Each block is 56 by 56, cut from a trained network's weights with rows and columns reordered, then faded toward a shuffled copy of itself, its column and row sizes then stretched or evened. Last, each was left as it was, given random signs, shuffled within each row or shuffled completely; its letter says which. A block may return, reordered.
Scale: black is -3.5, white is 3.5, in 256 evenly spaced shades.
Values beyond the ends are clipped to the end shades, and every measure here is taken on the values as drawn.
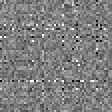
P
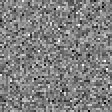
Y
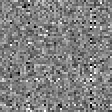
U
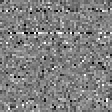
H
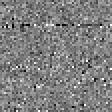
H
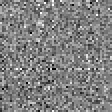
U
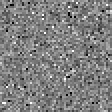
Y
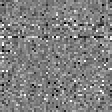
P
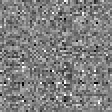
P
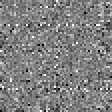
U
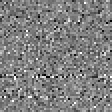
H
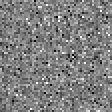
Y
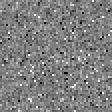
Y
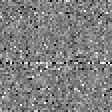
H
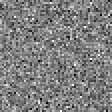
Y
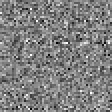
H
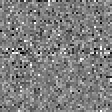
U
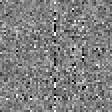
U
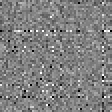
P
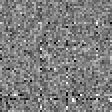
U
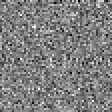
H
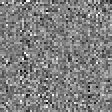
P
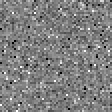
Y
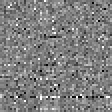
P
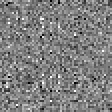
P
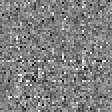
U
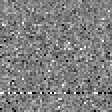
H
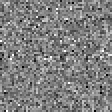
H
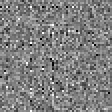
U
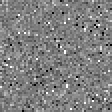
Y
